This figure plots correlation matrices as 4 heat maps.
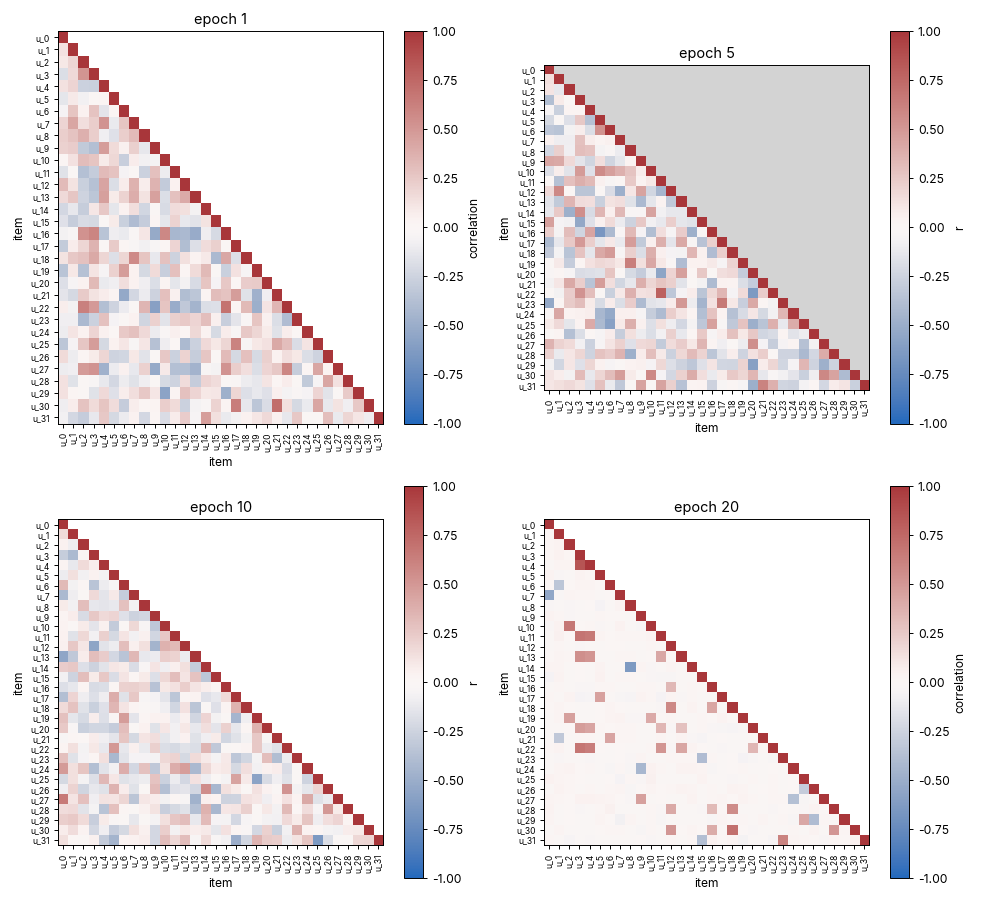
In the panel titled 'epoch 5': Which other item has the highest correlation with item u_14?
u_3
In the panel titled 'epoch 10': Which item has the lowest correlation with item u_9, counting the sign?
u_12
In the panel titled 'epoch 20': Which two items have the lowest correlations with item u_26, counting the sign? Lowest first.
u_29, u_25
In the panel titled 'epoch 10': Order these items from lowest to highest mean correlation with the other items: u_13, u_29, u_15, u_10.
u_13, u_15, u_10, u_29
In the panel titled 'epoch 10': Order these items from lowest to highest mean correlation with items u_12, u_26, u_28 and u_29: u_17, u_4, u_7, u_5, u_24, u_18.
u_4, u_7, u_17, u_18, u_5, u_24
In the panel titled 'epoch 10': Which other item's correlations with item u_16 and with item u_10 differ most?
u_26
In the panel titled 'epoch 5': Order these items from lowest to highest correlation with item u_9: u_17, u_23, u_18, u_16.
u_23, u_17, u_18, u_16
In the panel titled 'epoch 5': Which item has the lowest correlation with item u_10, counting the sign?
u_16
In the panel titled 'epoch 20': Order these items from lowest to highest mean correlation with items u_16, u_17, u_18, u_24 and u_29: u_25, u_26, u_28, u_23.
u_26, u_23, u_25, u_28
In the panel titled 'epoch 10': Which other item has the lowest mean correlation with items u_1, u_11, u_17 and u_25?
u_19
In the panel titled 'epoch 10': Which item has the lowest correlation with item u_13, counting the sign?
u_0
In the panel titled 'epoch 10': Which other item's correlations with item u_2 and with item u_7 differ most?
u_27
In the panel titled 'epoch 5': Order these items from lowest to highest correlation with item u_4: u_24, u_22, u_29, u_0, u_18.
u_18, u_0, u_24, u_29, u_22
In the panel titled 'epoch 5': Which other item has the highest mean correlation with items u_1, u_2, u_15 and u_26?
u_12
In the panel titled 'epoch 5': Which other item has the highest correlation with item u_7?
u_30
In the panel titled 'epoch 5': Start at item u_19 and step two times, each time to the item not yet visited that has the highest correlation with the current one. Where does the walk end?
u_17
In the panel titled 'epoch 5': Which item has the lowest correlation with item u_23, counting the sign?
u_0
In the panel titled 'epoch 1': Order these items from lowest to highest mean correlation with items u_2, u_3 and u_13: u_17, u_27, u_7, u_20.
u_20, u_17, u_27, u_7
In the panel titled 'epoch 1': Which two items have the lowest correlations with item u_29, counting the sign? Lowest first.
u_10, u_16
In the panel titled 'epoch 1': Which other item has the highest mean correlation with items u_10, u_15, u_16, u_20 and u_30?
u_21
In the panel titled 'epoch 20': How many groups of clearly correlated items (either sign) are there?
10
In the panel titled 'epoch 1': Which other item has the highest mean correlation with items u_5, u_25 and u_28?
u_17
